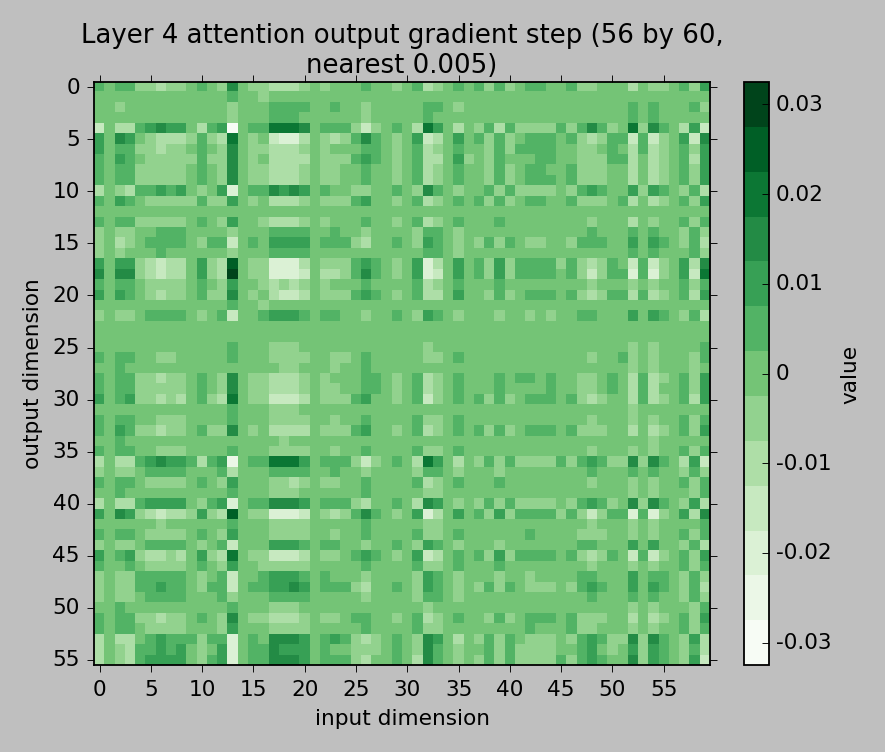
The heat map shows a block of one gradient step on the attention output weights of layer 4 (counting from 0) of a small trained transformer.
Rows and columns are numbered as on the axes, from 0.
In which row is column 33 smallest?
18
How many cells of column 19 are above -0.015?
49
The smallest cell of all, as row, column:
4, 13
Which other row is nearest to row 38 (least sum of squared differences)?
19
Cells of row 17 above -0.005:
31
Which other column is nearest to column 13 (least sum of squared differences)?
59
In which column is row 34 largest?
2
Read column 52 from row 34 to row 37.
0 -0.005 0.015 0.005
